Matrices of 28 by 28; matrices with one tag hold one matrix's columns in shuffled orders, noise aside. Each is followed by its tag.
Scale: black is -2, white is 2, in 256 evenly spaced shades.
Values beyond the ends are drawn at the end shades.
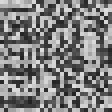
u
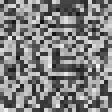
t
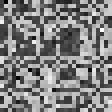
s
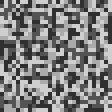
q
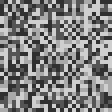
t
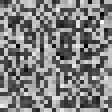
u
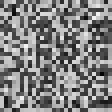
u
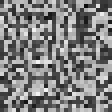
q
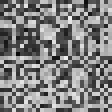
s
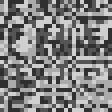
s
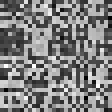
s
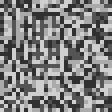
q
